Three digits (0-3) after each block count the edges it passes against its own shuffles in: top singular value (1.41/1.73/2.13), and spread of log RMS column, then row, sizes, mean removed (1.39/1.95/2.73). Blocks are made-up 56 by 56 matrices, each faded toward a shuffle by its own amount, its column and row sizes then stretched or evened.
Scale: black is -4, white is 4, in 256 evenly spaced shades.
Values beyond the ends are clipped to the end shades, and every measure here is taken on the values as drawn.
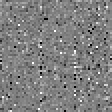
0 2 0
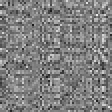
3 2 0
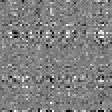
3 2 3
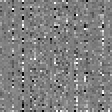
2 3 1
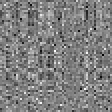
3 2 0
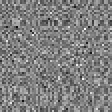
3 0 0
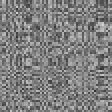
3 2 0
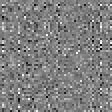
3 2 1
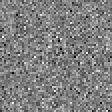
1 0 1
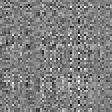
3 3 2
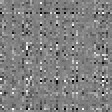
2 3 2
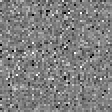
0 1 1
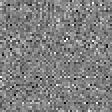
3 0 2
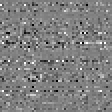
1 1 3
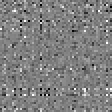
2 2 2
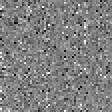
0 2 0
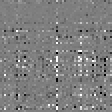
3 2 3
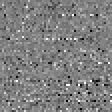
1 0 2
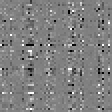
3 3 2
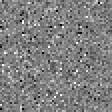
0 1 0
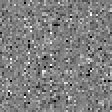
1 2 0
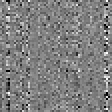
3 3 1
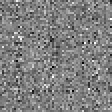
0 2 1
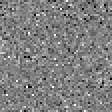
0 0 1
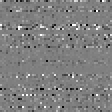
0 0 3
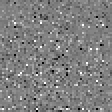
0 1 1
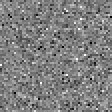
0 0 0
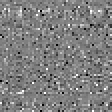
2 0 2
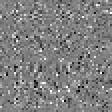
2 1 1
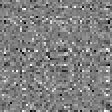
3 1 2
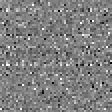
2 0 2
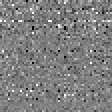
0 1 2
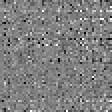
2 2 2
